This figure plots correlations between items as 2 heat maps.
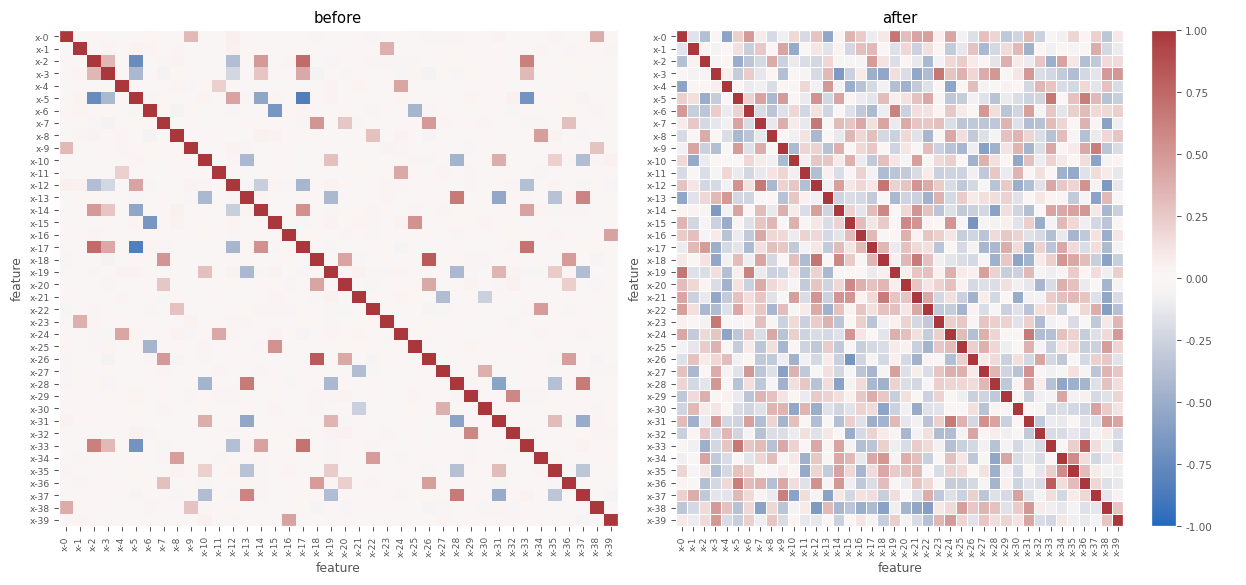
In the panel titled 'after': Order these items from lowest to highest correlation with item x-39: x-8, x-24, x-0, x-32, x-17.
x-32, x-17, x-0, x-8, x-24
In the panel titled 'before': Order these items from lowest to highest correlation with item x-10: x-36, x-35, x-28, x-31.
x-28, x-36, x-35, x-31
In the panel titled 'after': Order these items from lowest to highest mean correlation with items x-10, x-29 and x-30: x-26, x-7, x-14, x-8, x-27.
x-26, x-27, x-14, x-7, x-8
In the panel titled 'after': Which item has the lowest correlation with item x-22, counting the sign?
x-38
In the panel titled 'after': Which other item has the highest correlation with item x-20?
x-15
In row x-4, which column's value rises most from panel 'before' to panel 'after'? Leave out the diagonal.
x-13
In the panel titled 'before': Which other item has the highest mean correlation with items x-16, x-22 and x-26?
x-18
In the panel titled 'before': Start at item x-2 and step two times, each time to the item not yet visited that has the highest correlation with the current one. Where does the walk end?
x-33
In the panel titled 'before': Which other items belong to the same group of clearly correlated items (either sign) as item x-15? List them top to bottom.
x-6, x-25
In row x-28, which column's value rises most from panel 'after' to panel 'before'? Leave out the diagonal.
x-37
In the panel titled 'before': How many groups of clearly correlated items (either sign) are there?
11
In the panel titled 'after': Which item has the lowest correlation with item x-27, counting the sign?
x-9
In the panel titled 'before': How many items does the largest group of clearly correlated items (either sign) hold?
7
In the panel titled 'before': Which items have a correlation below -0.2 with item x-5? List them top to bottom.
x-2, x-3, x-14, x-17, x-33
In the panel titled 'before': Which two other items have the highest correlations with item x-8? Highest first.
x-34, x-22
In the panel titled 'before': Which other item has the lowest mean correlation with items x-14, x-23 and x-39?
x-5
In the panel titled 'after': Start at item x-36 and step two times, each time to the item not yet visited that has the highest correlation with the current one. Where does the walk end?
x-5
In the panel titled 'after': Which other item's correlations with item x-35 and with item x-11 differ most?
x-34
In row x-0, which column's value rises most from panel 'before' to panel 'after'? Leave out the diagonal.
x-19
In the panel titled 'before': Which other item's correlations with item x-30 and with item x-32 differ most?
x-29
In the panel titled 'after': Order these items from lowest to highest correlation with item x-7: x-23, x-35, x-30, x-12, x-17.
x-30, x-35, x-17, x-23, x-12
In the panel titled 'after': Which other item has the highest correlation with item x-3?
x-23
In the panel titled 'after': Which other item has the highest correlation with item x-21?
x-18
